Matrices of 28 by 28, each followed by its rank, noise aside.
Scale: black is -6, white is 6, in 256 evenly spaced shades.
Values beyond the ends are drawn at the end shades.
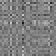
two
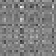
two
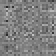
four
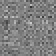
four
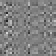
two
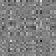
three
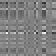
one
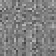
four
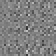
four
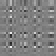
one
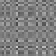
one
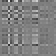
one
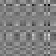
one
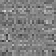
four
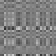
one
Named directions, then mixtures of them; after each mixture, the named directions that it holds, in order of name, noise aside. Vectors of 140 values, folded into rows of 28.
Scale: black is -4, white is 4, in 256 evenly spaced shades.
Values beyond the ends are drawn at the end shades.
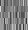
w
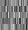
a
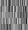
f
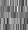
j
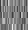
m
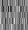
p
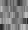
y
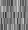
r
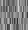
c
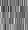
p, w.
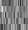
f, r, y.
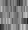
y.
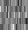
a, w, y.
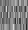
a.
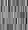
f, m, r.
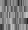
a, y.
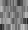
y.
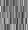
c, w.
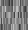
f, r.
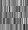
a, p, y.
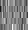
m.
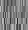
c, r, w.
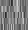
r.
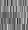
f, r.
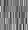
w.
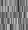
c.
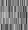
f.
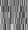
p, w.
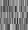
a, c, j.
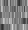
m, y.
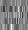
a, c, p.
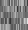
j, y.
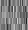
f.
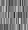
a, f, r.
